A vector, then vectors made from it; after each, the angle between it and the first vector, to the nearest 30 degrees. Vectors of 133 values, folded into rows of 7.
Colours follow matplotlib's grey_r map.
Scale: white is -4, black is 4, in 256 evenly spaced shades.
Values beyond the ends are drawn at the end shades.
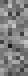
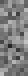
30 degrees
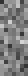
60 degrees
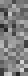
120 degrees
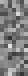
120 degrees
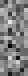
30 degrees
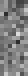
90 degrees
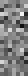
90 degrees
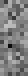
30 degrees
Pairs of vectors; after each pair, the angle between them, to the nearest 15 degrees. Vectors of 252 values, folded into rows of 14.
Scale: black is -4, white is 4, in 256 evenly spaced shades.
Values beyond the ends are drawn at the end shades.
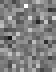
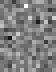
15 degrees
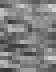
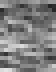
165 degrees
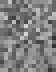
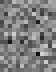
105 degrees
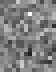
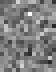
15 degrees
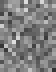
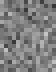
150 degrees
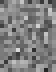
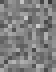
30 degrees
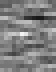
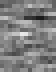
15 degrees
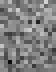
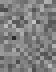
75 degrees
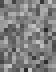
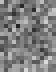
120 degrees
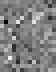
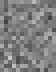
45 degrees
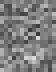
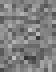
165 degrees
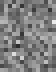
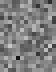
90 degrees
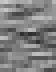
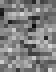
135 degrees
